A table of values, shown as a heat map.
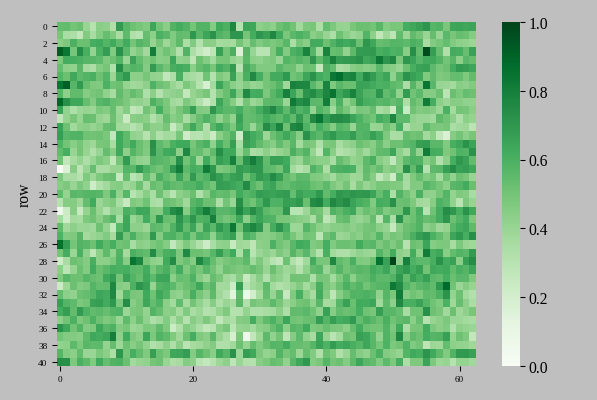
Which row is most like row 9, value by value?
7
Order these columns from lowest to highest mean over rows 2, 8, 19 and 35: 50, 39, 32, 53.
53, 50, 32, 39
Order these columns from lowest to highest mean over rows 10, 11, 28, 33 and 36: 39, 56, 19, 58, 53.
19, 56, 53, 58, 39
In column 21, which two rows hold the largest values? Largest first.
28, 22
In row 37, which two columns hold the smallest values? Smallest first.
28, 26
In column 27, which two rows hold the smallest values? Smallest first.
3, 13
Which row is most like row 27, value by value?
15
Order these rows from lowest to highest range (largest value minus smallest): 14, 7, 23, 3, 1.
14, 1, 23, 7, 3
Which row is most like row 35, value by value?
38
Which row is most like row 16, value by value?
24
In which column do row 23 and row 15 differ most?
1
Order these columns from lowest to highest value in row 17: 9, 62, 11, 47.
9, 47, 11, 62
